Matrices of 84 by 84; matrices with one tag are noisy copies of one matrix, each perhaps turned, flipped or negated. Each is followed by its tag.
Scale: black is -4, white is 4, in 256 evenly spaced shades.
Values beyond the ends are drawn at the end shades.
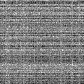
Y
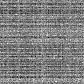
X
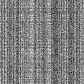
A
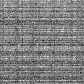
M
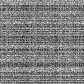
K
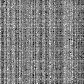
Y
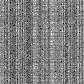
A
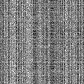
A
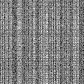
K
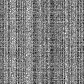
A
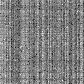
Y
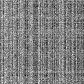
M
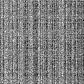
M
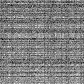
M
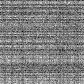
Y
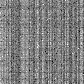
Y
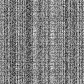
A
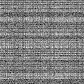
K
